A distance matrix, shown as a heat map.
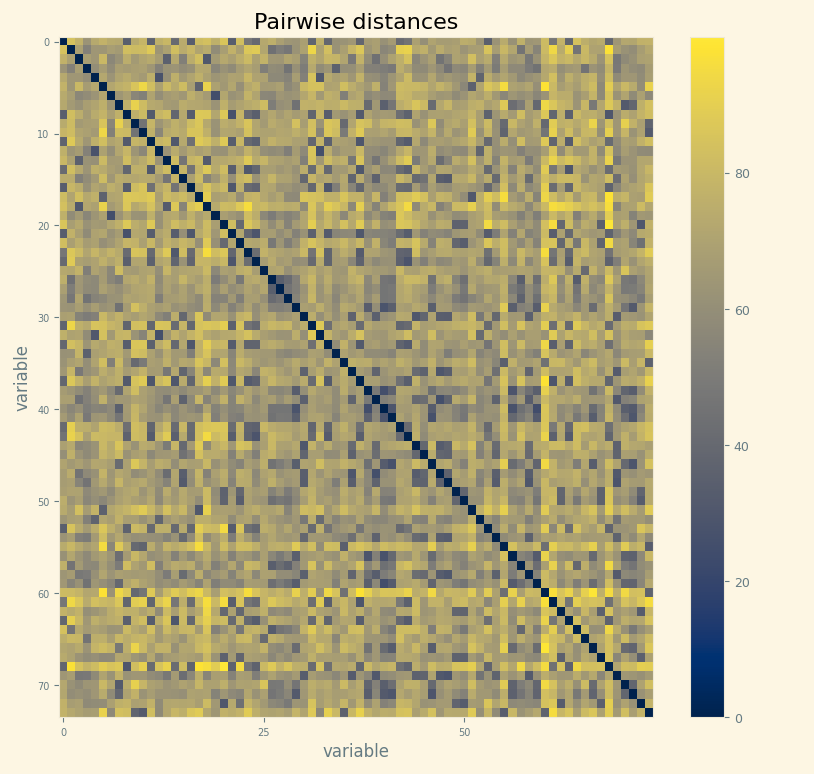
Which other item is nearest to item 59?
40
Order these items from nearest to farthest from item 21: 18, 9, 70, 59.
59, 70, 9, 18
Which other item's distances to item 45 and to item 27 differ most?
26
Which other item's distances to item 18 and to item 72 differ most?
62
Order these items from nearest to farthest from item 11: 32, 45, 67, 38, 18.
45, 38, 67, 32, 18
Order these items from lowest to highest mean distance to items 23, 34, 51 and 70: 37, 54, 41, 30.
41, 37, 54, 30
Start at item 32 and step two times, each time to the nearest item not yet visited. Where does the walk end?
4
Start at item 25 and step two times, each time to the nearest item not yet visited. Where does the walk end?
3
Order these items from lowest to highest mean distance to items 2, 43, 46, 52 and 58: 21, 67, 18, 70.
21, 70, 67, 18
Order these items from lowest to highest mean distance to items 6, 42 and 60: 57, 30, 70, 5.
57, 30, 70, 5
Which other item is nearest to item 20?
72
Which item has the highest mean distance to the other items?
60
